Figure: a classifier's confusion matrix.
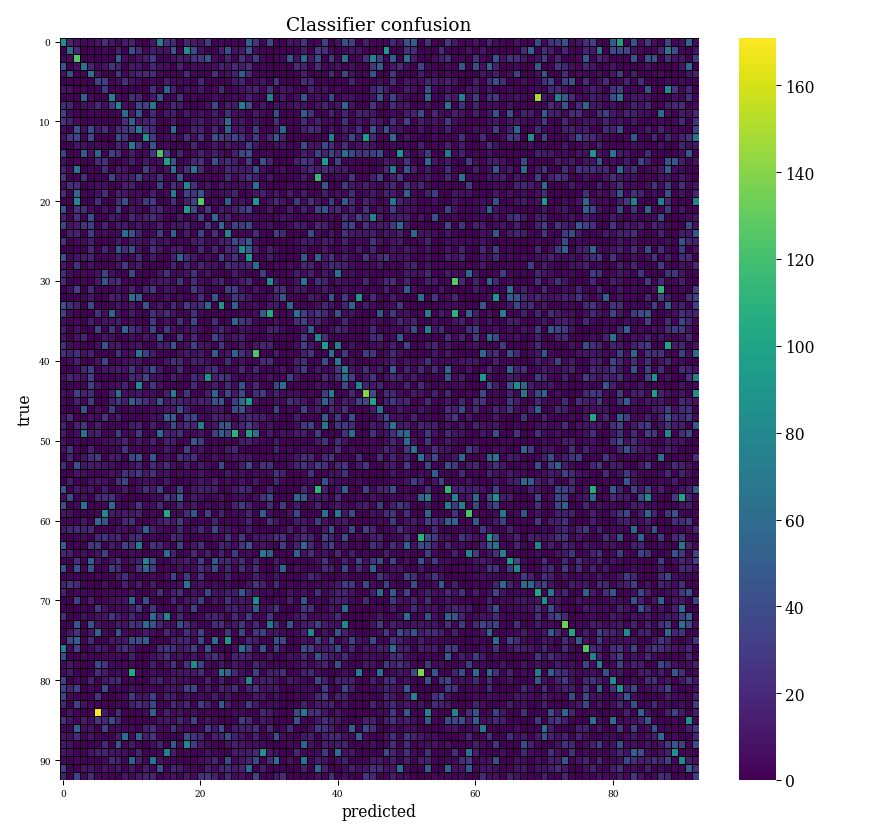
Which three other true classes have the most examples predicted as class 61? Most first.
42, 86, 39
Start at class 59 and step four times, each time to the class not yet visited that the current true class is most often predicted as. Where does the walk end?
18
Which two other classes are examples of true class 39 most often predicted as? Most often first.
28, 11
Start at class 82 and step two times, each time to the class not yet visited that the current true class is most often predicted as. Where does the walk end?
67
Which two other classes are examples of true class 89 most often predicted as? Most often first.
29, 15
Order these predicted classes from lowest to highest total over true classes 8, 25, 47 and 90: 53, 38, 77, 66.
66, 53, 38, 77
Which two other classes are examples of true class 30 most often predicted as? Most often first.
57, 35
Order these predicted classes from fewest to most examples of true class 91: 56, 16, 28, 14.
28, 16, 14, 56
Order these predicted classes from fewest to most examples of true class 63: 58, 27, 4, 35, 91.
58, 91, 4, 27, 35
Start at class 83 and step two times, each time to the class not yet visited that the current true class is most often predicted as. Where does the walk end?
49
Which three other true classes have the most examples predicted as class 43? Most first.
32, 79, 87
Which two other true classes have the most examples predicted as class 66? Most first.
43, 11
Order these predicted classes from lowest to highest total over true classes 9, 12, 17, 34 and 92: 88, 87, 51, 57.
51, 88, 87, 57
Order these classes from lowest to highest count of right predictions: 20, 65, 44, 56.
65, 56, 20, 44
